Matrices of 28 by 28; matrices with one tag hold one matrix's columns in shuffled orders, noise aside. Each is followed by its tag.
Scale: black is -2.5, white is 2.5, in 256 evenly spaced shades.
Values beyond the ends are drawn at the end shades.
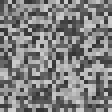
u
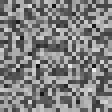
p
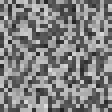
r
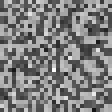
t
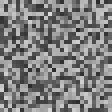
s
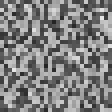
r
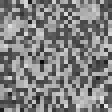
r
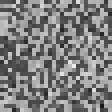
t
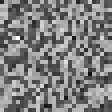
r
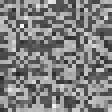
p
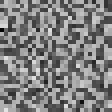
t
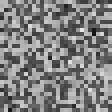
u
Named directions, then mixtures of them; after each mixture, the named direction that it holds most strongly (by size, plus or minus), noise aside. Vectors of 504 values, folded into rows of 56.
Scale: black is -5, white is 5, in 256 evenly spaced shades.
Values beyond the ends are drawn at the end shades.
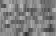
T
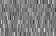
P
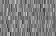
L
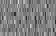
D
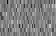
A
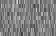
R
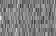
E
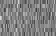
E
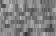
T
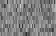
A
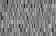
A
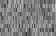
A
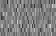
A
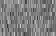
P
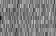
E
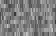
T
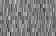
L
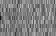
E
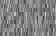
D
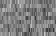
T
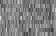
E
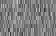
R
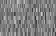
D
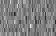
D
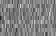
E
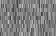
R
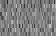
A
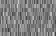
L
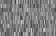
R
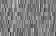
R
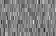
P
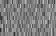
P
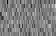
A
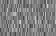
D
